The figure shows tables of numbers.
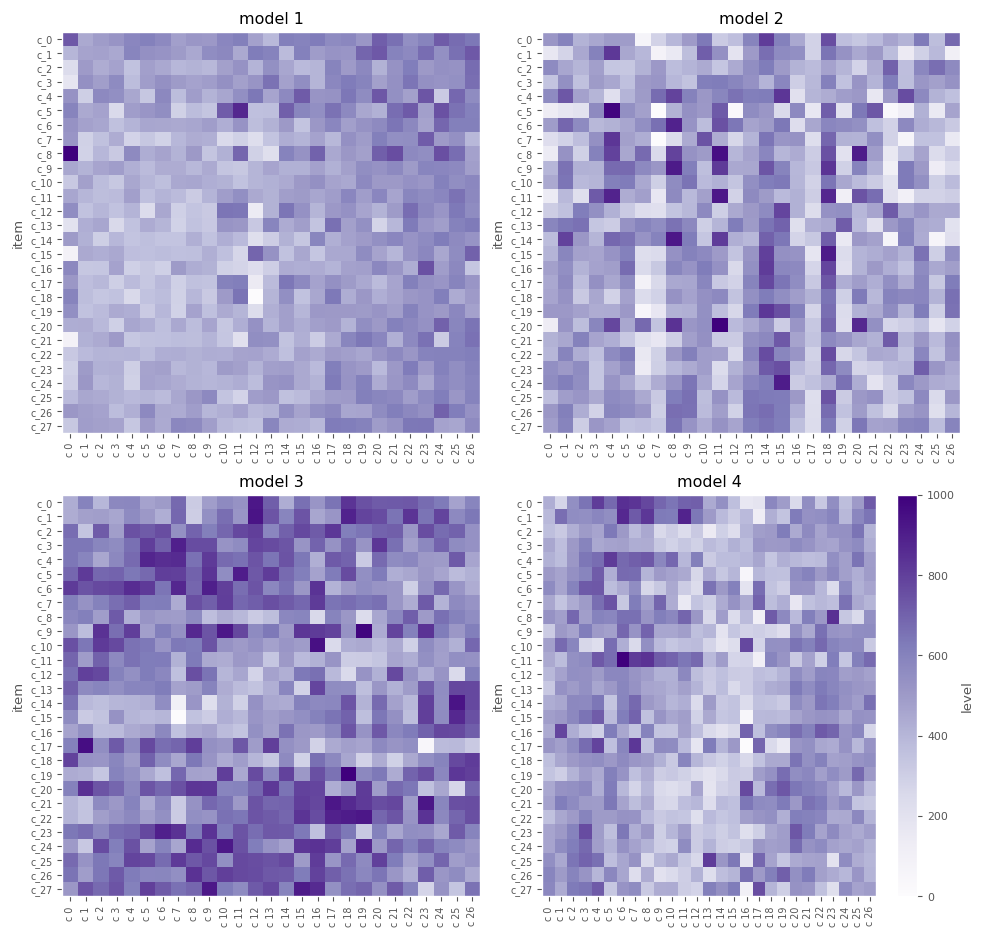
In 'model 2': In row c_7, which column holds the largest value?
c 4
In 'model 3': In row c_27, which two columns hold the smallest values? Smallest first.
c 23, c 25
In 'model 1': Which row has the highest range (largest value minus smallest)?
c_8
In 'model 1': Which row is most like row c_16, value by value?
c_7
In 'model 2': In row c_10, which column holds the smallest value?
c 22
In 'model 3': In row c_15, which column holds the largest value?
c 25
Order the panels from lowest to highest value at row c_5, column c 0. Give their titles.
model 2, model 4, model 1, model 3
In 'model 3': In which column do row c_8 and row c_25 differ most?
c 16
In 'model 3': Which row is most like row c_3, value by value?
c_25
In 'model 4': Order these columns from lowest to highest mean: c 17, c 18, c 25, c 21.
c 17, c 18, c 25, c 21
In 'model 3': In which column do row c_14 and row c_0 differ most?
c 7
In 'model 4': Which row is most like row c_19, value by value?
c_2
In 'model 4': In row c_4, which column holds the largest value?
c 5
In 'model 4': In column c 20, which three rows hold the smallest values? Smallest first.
c_7, c_0, c_11
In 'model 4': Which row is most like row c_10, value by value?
c_16
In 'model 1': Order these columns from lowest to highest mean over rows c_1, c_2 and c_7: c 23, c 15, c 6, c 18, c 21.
c 6, c 15, c 18, c 21, c 23
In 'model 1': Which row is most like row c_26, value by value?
c_6
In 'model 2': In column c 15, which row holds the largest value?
c_24
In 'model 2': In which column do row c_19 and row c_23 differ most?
c 19
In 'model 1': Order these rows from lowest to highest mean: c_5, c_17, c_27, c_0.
c_17, c_27, c_5, c_0
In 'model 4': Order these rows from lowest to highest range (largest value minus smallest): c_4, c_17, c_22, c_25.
c_22, c_4, c_25, c_17
